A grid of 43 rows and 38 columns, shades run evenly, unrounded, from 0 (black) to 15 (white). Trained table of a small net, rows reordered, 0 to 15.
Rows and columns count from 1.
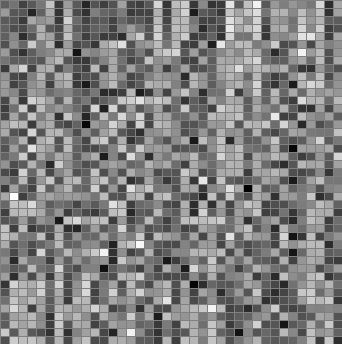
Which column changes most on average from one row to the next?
4
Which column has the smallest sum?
33
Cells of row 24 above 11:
5
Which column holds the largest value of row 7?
34
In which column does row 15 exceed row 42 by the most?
27
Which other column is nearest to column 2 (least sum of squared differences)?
37
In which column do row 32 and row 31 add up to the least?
13
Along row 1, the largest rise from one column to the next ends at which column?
26
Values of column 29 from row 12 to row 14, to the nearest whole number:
12 9 10
